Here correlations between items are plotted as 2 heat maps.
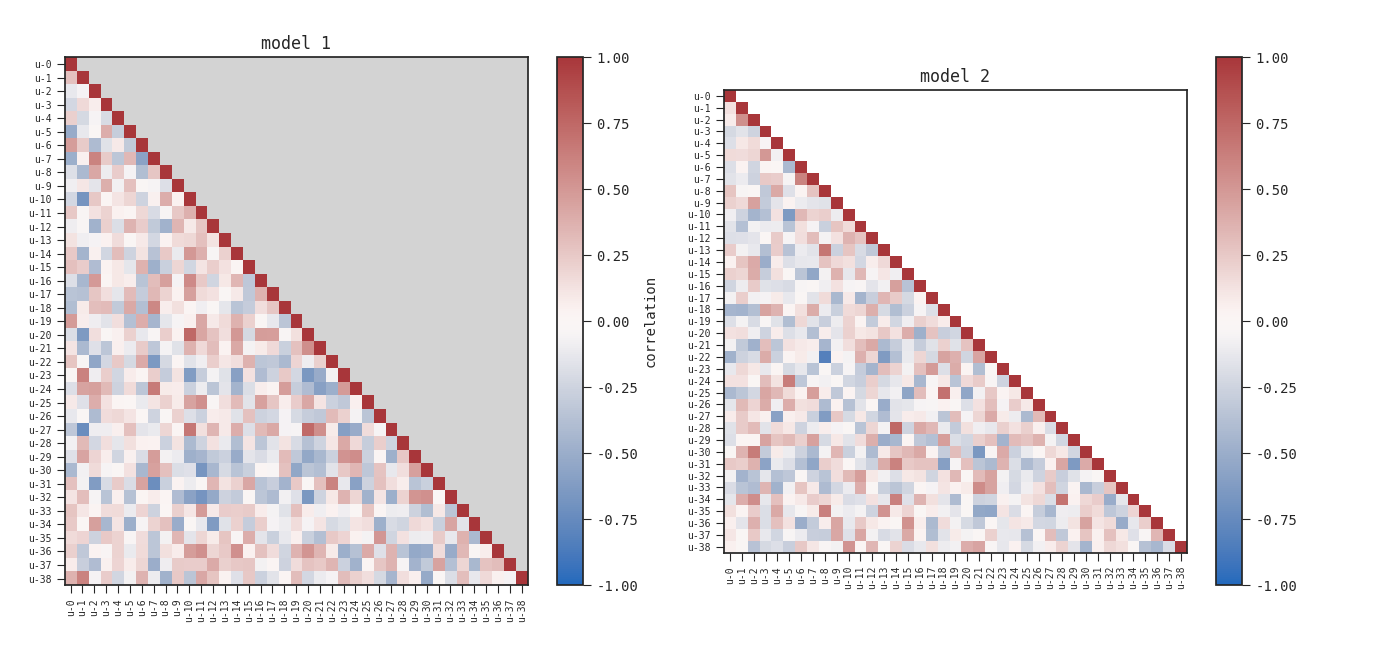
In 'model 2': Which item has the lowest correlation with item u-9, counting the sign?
u-17
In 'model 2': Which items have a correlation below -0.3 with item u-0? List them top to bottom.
u-18, u-22, u-25
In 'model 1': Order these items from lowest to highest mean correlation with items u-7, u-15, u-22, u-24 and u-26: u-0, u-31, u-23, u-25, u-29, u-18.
u-25, u-0, u-31, u-18, u-29, u-23
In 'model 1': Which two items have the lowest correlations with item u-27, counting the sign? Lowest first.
u-1, u-23
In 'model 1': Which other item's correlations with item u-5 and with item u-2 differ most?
u-34
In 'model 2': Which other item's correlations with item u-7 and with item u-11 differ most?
u-15
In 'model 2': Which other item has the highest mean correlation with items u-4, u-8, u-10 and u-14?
u-13
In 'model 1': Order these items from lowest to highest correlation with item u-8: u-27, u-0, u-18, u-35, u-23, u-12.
u-12, u-23, u-0, u-35, u-18, u-27
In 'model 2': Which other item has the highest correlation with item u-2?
u-30
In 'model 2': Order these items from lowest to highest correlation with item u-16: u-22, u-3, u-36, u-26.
u-3, u-26, u-36, u-22
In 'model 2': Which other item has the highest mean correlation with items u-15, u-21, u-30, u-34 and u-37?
u-2
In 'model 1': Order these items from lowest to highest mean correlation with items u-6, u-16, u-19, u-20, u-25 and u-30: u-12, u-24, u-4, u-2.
u-24, u-12, u-4, u-2
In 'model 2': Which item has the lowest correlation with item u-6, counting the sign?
u-36
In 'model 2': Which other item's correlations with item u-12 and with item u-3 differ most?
u-10
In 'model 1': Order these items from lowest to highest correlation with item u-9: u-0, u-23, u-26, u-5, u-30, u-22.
u-30, u-0, u-22, u-23, u-26, u-5
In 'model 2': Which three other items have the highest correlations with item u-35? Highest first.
u-8, u-13, u-4
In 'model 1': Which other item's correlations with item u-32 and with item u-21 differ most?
u-20
